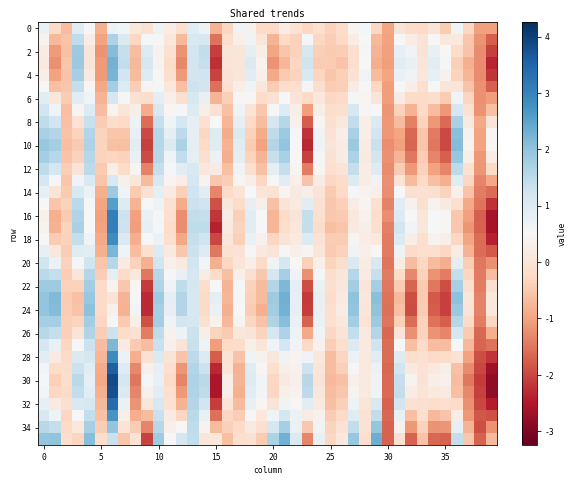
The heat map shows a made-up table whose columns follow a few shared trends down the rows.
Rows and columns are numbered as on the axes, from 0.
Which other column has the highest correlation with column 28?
30
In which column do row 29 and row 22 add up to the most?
6
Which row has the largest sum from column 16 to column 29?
35
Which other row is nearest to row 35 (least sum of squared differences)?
25
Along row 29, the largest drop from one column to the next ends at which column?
15
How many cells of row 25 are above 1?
11
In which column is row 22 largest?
21
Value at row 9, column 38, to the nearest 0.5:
-1
